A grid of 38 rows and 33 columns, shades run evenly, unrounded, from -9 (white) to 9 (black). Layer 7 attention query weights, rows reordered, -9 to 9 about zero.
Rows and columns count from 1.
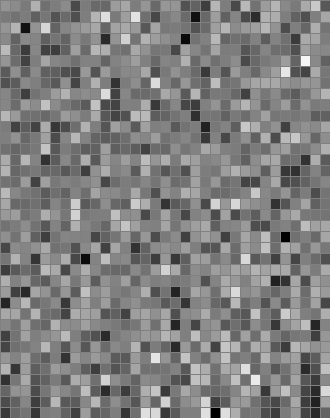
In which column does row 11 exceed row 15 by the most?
20
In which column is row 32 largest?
18
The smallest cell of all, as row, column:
6, 31
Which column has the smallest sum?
15
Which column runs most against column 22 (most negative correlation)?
21
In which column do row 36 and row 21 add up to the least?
33
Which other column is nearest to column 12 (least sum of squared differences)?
13
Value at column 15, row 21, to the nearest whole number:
0
